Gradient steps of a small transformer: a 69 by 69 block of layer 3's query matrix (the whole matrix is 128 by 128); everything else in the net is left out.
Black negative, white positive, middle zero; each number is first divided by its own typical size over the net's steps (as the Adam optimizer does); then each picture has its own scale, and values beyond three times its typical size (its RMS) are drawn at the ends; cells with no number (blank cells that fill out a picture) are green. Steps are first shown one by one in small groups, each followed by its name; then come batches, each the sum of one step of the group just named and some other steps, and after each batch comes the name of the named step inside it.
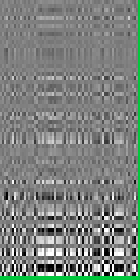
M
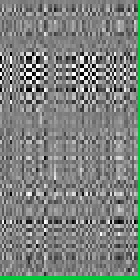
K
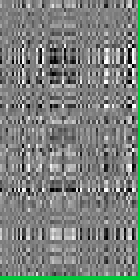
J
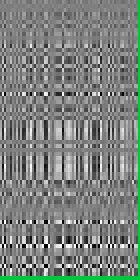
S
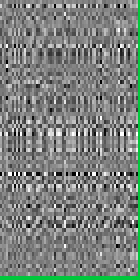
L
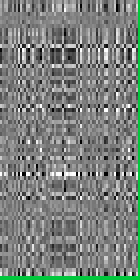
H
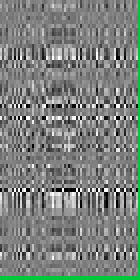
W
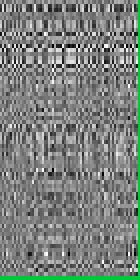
M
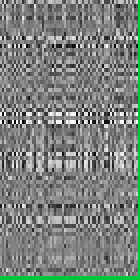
J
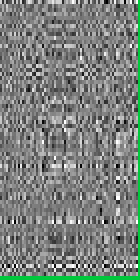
K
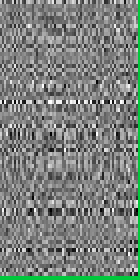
W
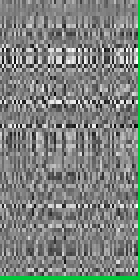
W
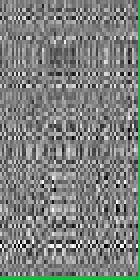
J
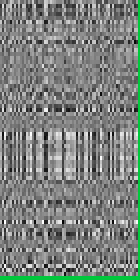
S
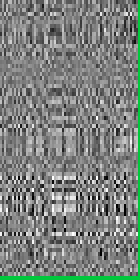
W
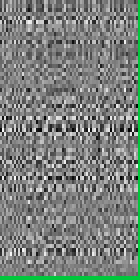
W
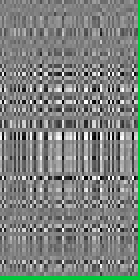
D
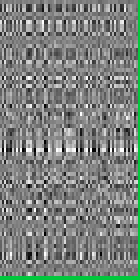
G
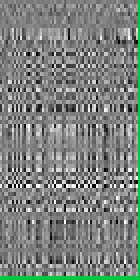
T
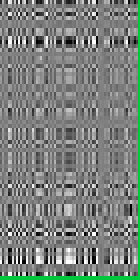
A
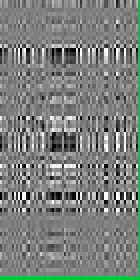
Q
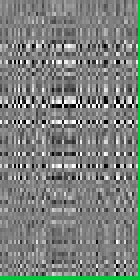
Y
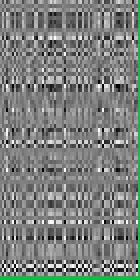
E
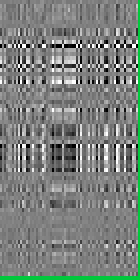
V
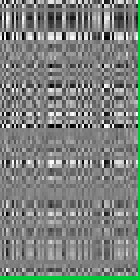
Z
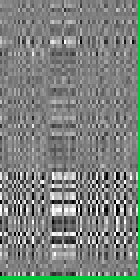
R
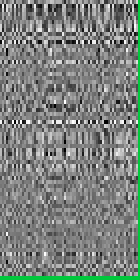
Y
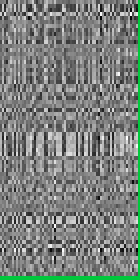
D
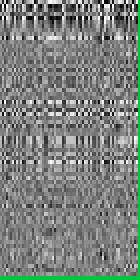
Z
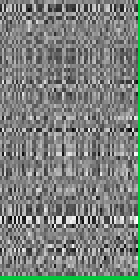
G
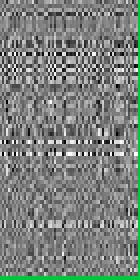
E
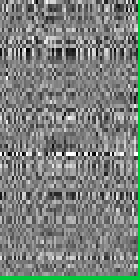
Q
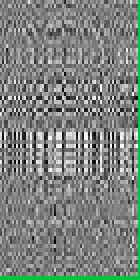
D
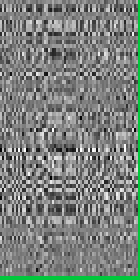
Q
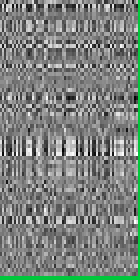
G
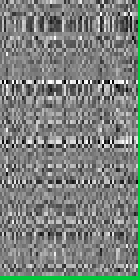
E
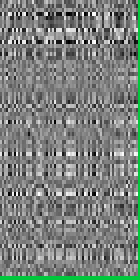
A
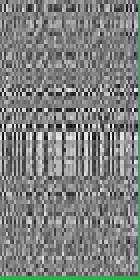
D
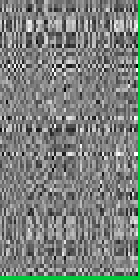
V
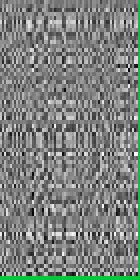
R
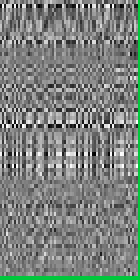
Z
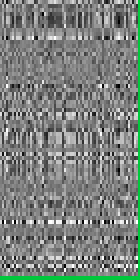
E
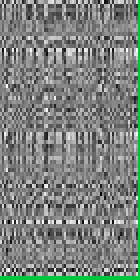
E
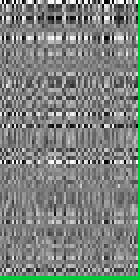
Z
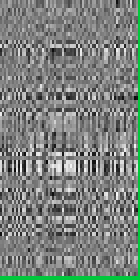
Q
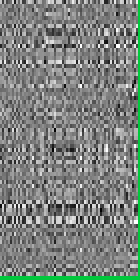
V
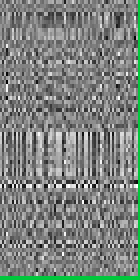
T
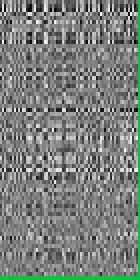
T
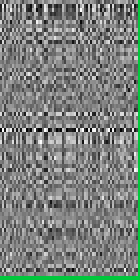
E
